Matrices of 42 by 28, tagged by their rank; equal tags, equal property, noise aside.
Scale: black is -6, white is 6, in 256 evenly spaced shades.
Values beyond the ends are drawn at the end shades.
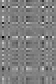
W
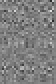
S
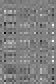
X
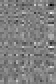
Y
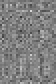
S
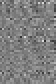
S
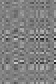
X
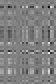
W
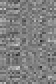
S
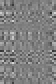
X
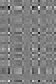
W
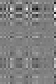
W
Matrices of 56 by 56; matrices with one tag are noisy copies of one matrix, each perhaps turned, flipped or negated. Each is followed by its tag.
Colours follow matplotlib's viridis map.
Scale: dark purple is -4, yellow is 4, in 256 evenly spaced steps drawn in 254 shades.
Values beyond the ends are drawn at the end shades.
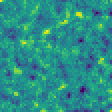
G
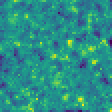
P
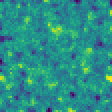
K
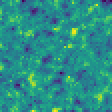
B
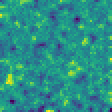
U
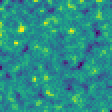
G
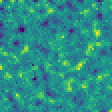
G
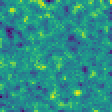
U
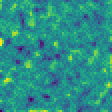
P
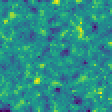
B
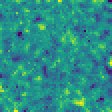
U
